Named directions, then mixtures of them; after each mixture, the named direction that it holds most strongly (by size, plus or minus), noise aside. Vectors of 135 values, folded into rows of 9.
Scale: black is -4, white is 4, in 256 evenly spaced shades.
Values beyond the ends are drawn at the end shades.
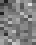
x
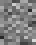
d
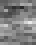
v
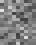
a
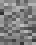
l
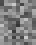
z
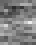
v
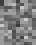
z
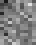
x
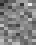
x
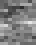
v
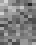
x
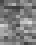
v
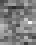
v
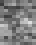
v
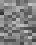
l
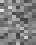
a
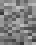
l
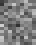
z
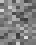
a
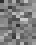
a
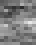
v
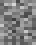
z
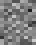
d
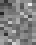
x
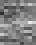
v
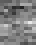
v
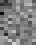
x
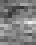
v
